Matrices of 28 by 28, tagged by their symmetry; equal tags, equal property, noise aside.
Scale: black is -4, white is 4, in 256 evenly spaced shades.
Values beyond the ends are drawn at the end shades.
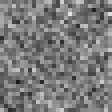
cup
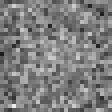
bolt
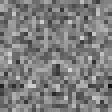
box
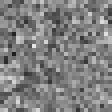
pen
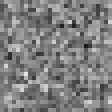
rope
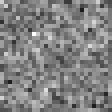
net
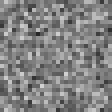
bolt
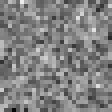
pen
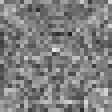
box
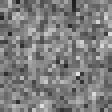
net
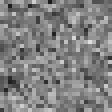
pen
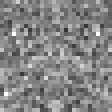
box
